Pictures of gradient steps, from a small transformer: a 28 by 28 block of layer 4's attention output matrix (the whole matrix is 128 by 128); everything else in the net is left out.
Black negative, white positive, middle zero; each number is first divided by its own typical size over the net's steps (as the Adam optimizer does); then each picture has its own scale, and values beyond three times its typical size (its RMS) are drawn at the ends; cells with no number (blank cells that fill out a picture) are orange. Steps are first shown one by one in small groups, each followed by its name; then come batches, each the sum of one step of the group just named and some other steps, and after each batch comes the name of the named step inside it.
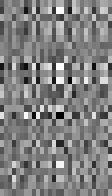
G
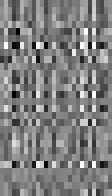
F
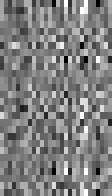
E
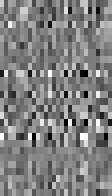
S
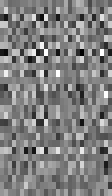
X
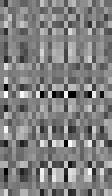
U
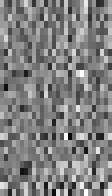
E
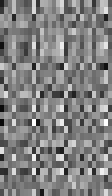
U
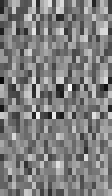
G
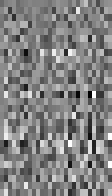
U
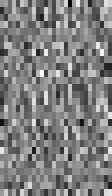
X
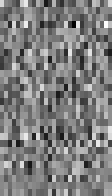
U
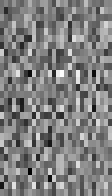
S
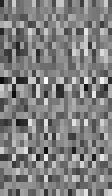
F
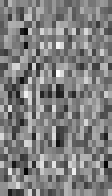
X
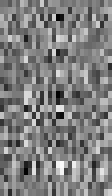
G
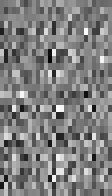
U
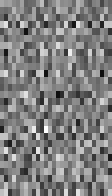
X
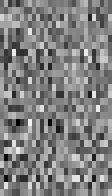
F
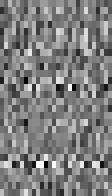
F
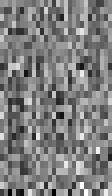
E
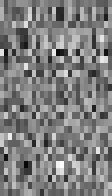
U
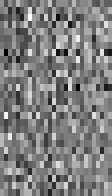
X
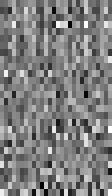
S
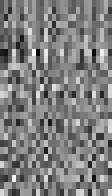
U
